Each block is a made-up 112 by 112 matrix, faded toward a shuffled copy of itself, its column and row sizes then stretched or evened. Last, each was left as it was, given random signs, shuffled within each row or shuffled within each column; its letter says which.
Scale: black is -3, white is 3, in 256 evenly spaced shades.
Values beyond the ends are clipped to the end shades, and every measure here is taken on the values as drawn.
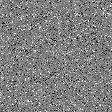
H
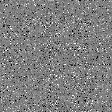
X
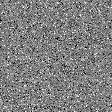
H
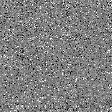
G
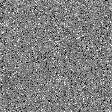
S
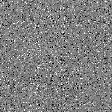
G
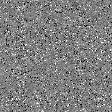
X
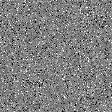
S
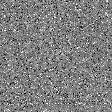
H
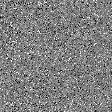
X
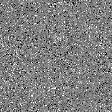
G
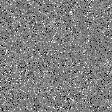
X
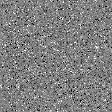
G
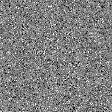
G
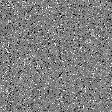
S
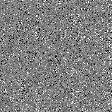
X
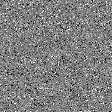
H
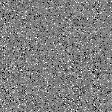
G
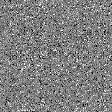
G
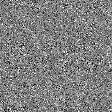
X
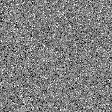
S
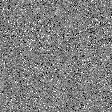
H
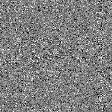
G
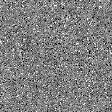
G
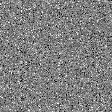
S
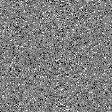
G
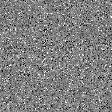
G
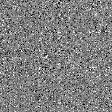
G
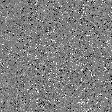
S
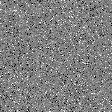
S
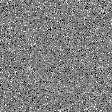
X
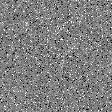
S
